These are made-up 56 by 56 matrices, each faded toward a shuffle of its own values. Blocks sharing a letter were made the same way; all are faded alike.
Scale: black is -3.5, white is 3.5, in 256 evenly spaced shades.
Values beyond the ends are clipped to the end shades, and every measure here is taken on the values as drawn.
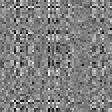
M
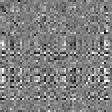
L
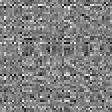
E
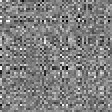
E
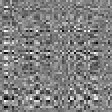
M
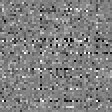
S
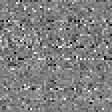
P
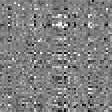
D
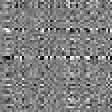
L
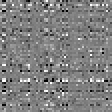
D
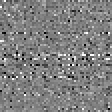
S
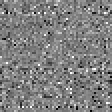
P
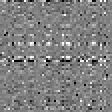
D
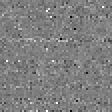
P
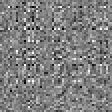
E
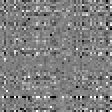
L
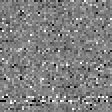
P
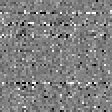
S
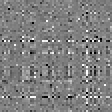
D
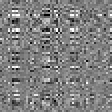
M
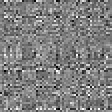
E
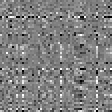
D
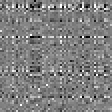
L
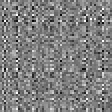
M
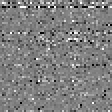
S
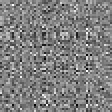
E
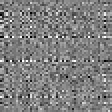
M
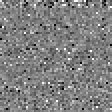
P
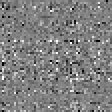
S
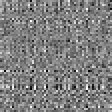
E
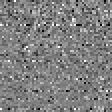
P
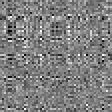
E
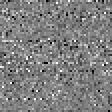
P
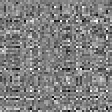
E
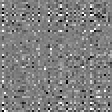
D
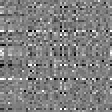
L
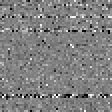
S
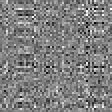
E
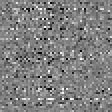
S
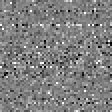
P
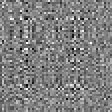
E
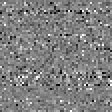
P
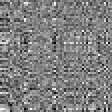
E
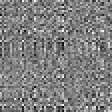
E
